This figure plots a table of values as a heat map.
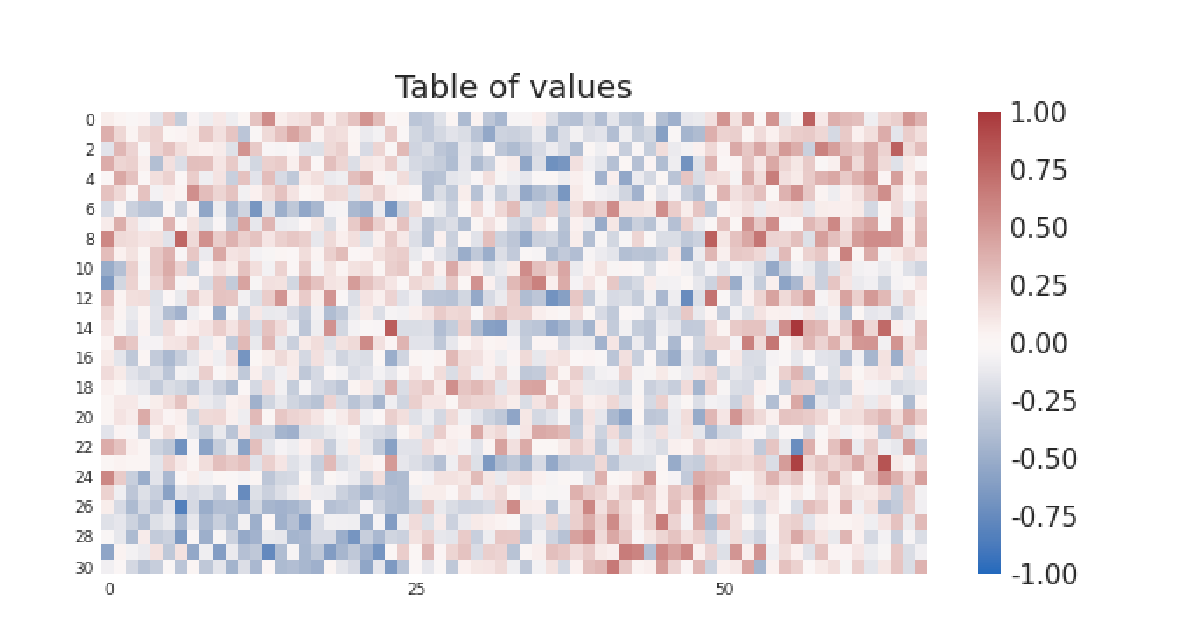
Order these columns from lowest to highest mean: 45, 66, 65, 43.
43, 45, 65, 66
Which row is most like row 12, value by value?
3
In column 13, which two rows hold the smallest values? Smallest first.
29, 26
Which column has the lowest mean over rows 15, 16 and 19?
46
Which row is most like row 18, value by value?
13
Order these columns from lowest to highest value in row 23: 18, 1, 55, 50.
1, 50, 18, 55
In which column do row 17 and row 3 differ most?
36
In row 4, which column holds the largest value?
54
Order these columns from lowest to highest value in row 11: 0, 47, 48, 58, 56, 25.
0, 56, 58, 48, 47, 25
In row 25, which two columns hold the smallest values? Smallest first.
11, 5
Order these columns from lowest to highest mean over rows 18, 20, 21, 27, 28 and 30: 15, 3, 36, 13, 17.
15, 17, 3, 13, 36
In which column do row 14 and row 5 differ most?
23
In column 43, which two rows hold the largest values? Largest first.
29, 25
